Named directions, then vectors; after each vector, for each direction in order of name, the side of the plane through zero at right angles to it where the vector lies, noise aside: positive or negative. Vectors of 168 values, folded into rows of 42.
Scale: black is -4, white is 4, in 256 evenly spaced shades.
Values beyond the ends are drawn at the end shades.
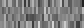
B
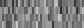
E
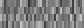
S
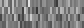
negative, negative, negative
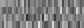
positive, negative, positive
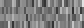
negative, negative, positive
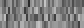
positive, positive, positive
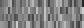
positive, positive, negative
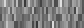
positive, negative, negative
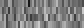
positive, positive, positive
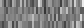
negative, negative, positive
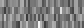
positive, negative, positive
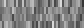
positive, negative, negative
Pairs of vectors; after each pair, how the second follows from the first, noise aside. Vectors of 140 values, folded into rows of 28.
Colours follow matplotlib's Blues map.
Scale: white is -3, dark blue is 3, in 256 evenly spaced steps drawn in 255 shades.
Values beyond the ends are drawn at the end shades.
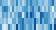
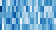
wrapped around, negated.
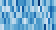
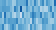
wrapped around, shrunk.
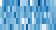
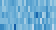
wrapped around, negated, shrunk.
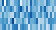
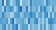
shrunk.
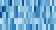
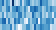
wrapped around, negated.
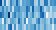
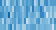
shrunk.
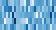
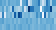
reversed, negated, partly zeroed.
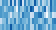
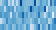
partly zeroed.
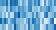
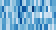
wrapped around, negated.
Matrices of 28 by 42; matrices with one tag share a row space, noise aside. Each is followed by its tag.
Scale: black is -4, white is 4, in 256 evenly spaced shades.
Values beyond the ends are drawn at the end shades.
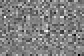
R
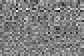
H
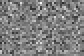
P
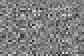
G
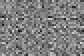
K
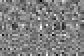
P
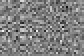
G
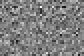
P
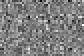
R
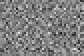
K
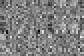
K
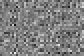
H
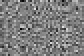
G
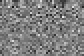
P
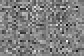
G
